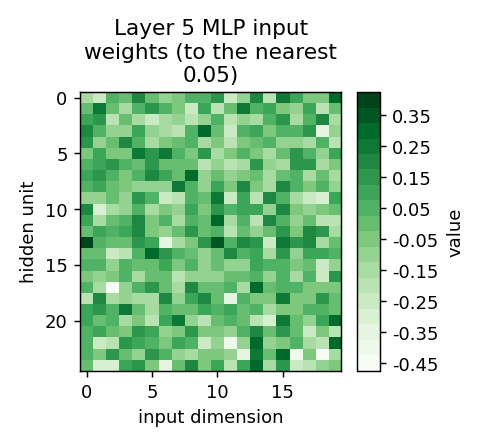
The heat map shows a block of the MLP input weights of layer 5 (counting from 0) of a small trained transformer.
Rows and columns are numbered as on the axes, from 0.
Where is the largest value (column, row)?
0, 13
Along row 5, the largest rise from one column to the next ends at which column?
4
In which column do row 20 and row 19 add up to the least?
14
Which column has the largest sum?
15
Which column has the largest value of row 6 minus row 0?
1
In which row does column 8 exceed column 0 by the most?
18
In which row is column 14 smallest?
20
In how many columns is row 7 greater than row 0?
10
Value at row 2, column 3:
0
